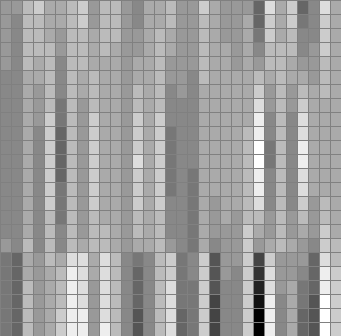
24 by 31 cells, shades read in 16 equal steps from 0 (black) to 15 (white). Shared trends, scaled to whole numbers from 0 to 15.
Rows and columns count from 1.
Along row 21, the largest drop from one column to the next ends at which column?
24
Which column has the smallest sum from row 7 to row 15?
6
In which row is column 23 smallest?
1
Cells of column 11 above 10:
9
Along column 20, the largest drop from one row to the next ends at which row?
19
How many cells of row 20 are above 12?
5
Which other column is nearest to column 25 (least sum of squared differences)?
8
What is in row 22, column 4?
9
